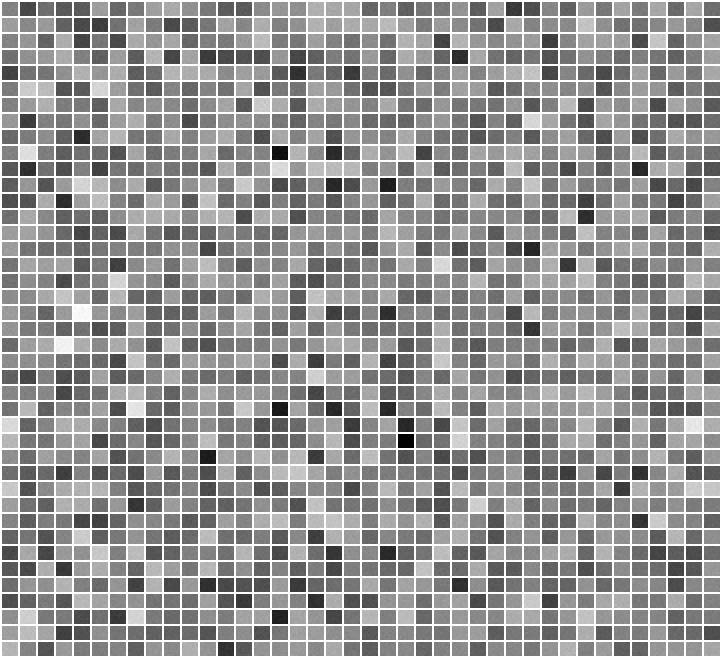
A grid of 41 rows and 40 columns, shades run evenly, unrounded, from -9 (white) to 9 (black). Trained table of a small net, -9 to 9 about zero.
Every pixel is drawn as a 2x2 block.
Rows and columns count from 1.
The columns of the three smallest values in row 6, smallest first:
6, 2, 3
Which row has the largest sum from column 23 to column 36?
30
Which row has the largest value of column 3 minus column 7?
18
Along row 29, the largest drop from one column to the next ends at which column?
13
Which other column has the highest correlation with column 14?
8
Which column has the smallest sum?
33
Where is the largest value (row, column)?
28, 23
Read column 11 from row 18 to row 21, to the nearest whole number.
-1 2 2 -1
